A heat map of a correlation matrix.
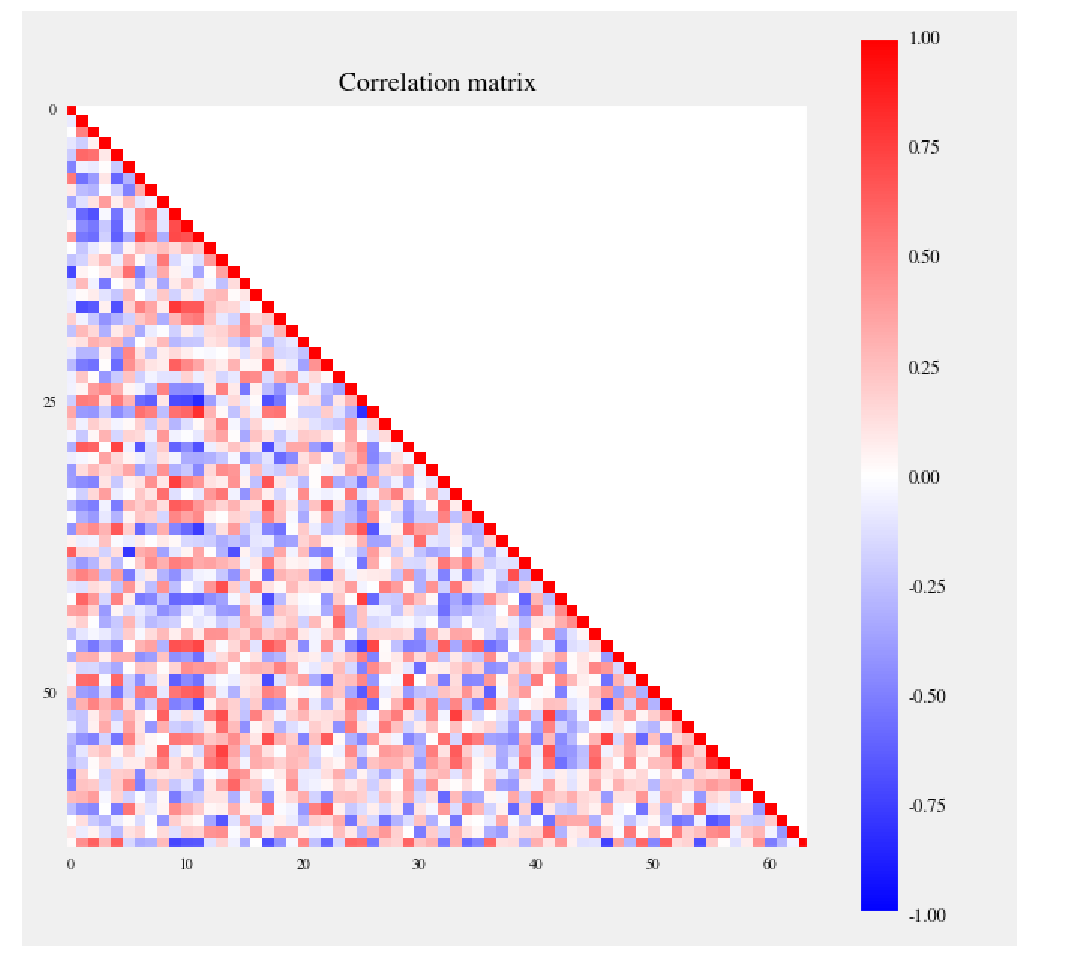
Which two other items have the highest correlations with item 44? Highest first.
23, 43
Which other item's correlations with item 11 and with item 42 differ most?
25
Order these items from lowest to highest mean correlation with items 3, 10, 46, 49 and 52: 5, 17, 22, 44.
44, 5, 22, 17
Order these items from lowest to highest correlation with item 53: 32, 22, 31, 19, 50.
50, 19, 32, 22, 31
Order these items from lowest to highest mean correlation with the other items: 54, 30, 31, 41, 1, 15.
30, 1, 15, 54, 31, 41
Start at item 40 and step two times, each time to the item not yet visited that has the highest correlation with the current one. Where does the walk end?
0
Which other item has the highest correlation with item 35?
46
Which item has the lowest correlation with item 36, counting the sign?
11
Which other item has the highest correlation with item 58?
14
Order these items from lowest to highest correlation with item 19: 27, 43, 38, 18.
38, 27, 43, 18
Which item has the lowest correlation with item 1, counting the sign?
17
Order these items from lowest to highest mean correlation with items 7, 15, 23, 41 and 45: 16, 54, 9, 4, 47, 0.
4, 0, 47, 9, 54, 16
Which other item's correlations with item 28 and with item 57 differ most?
15
